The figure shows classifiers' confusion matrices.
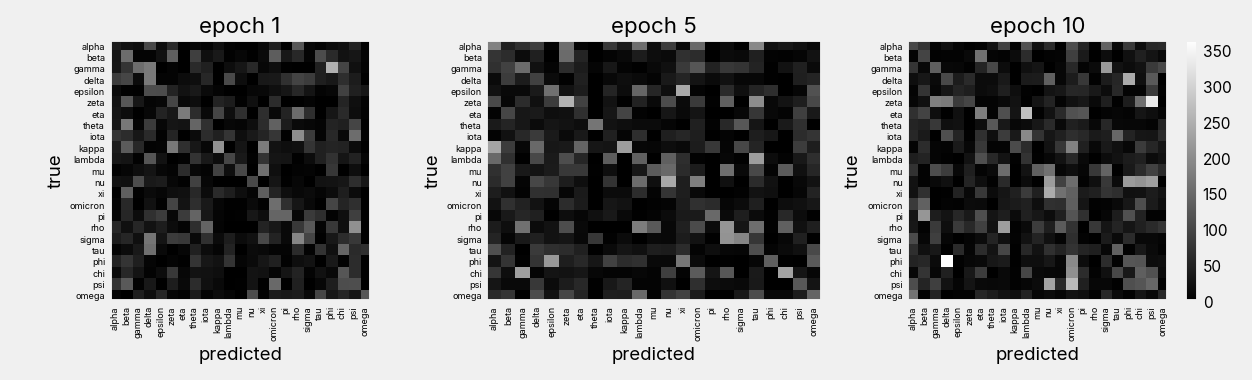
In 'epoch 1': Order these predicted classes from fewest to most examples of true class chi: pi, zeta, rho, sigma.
sigma, pi, rho, zeta
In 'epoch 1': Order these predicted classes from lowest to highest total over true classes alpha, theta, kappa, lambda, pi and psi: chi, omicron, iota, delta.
iota, chi, delta, omicron
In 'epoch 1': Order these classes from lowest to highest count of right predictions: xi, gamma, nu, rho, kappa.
rho, nu, xi, gamma, kappa
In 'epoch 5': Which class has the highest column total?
tau
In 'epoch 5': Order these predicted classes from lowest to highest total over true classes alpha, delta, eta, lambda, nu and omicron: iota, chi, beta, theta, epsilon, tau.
theta, chi, epsilon, iota, beta, tau
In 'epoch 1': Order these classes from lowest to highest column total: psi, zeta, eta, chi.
eta, zeta, chi, psi
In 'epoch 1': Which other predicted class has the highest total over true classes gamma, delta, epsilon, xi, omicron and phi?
beta
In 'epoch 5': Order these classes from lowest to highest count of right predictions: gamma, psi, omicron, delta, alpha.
omicron, delta, psi, gamma, alpha
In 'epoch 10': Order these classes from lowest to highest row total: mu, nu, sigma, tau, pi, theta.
sigma, theta, tau, pi, mu, nu
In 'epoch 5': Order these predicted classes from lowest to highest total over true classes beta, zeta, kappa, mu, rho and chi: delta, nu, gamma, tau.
delta, nu, gamma, tau
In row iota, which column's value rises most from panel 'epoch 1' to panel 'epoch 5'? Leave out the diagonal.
omega
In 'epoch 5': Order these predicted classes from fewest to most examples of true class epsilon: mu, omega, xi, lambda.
mu, omega, lambda, xi
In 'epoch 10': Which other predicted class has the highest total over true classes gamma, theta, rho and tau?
iota
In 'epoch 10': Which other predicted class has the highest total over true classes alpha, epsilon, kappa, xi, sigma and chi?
omicron
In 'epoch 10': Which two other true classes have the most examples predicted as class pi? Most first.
eta, delta
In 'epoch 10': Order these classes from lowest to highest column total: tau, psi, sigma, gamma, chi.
tau, gamma, sigma, chi, psi
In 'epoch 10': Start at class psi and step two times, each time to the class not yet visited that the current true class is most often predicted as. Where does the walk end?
beta
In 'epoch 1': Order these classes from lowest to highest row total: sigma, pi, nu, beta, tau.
nu, tau, beta, pi, sigma
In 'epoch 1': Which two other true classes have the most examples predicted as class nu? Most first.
omega, gamma
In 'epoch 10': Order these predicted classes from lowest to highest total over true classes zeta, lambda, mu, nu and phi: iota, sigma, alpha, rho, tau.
tau, rho, alpha, iota, sigma
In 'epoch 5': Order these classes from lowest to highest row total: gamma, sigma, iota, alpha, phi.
iota, sigma, gamma, phi, alpha
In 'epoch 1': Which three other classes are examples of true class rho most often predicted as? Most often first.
psi, iota, sigma
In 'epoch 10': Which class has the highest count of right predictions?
nu
